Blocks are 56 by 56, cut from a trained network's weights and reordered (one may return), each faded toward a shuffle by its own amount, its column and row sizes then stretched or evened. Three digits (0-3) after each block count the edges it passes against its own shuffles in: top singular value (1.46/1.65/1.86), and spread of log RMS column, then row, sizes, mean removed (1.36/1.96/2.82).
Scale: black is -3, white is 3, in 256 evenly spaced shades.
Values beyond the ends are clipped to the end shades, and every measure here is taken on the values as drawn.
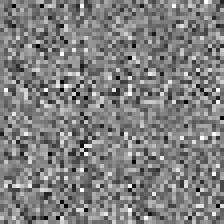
0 1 1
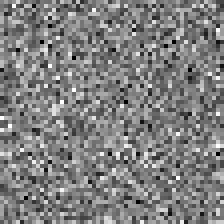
0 0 0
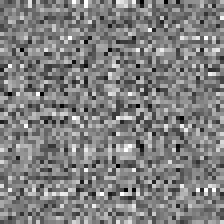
3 1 2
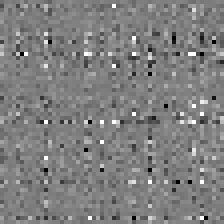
1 2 2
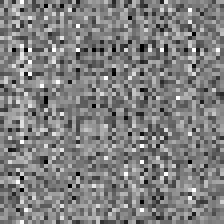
1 2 0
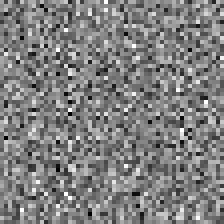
3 2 0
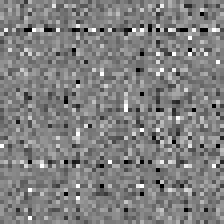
1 2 2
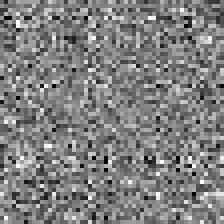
2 1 2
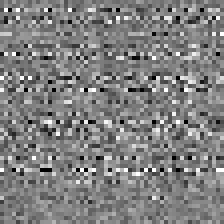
3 0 3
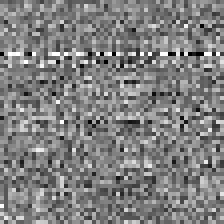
2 0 2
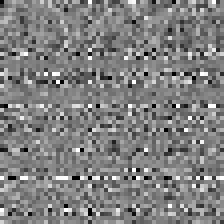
3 1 3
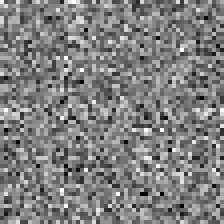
2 1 1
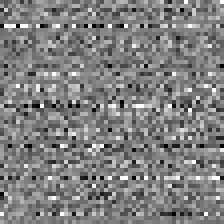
2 0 3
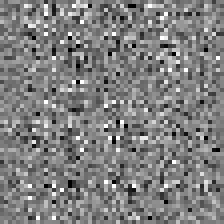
0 2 2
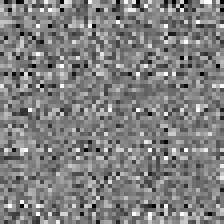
1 1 3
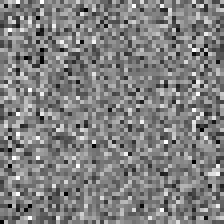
0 2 0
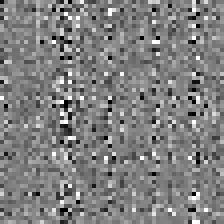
0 3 2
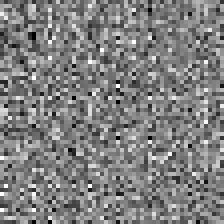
2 2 0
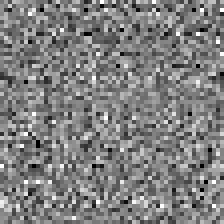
1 0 2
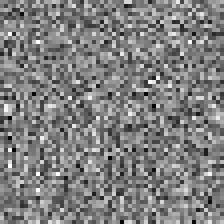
2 0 1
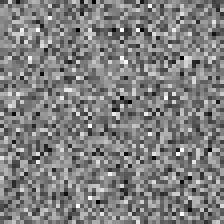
0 0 1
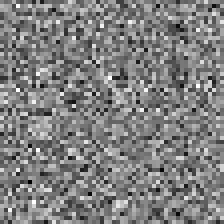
2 0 1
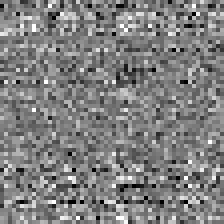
3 1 3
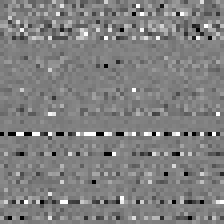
3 0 3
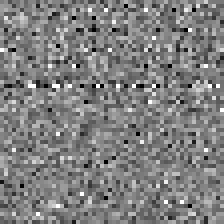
0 0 2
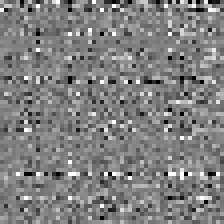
1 2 3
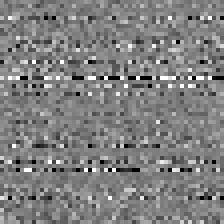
1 0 3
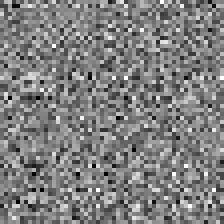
3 0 2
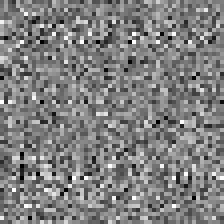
0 0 2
